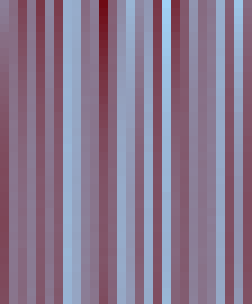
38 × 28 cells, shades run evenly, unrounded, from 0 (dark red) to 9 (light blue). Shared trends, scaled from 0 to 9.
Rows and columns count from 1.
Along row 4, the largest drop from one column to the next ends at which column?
20
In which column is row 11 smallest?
12
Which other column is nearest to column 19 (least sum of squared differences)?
8
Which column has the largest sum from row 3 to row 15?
19
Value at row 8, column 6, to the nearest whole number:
5
